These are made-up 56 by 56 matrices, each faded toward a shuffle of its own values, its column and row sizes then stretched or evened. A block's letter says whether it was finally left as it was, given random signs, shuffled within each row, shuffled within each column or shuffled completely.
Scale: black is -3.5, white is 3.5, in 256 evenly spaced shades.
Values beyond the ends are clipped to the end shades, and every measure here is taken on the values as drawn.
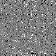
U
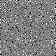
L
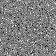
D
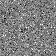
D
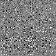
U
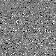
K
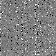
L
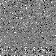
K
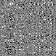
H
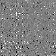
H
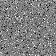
D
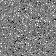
D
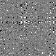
H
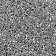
D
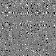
H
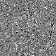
L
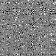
H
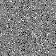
L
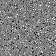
D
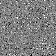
K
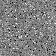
D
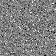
D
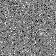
D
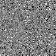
U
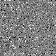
K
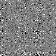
U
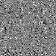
H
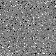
K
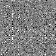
U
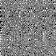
H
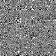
U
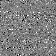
K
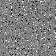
L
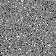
D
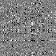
H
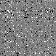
U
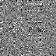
H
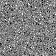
D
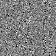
L
